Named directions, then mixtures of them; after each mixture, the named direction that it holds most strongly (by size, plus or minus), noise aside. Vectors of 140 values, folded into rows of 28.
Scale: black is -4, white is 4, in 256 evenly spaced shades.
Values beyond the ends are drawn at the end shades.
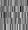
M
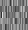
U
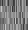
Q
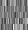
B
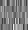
B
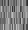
Q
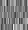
B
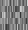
U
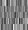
B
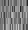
M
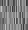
Q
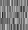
U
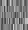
B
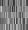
Q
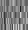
M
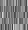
B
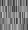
Q
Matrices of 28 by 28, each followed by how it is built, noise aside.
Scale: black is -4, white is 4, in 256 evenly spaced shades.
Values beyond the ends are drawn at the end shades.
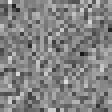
Hankel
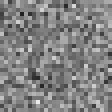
noise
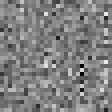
uneven columns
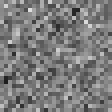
Hankel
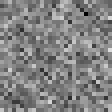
Toeplitz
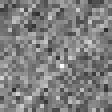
Hankel
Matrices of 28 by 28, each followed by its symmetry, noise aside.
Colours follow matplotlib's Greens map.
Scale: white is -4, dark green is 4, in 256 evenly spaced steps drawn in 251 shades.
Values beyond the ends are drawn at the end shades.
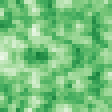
mirrored top to bottom.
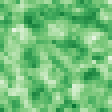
antisymmetric.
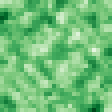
symmetric across the other diagonal.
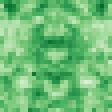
mirrored left to right.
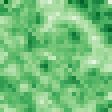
symmetric across the other diagonal.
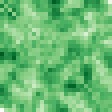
symmetric.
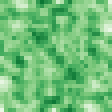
same after a half turn.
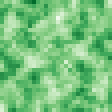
same after a half turn.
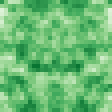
mirrored left to right.
